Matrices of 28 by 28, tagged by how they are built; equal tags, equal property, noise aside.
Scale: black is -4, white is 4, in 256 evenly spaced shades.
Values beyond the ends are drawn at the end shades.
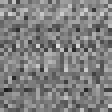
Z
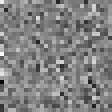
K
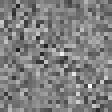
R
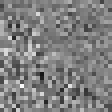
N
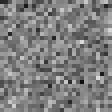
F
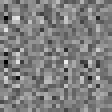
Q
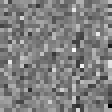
K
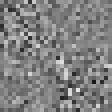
R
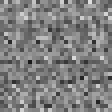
Z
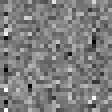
K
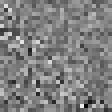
N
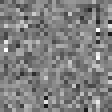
K
